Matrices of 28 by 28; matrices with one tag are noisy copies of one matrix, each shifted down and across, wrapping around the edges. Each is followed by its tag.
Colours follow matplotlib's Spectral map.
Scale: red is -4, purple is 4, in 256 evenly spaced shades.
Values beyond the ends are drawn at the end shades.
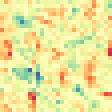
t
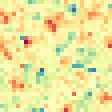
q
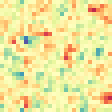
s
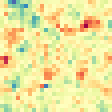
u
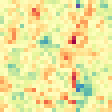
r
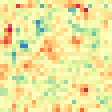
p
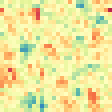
t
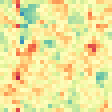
r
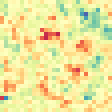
u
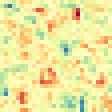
t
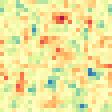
s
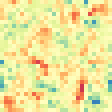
p
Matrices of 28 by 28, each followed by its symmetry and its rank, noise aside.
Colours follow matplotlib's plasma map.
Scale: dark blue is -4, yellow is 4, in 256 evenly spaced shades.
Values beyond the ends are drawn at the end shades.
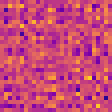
antisymmetric, rank four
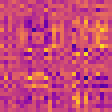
no symmetry, rank three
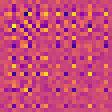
antisymmetric, rank two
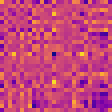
symmetric, rank three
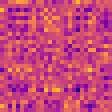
no symmetry, rank three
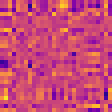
antisymmetric, rank four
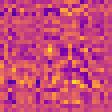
no symmetry, rank four
